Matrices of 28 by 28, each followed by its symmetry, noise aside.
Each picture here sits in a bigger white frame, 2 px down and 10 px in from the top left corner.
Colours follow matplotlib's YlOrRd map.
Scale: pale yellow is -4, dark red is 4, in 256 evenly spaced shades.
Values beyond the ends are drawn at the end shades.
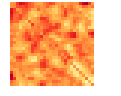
symmetric.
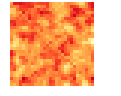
no symmetry.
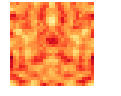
mirrored left to right.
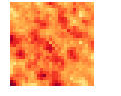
symmetric across the other diagonal.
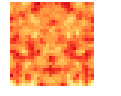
mirrored left to right.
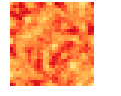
symmetric.
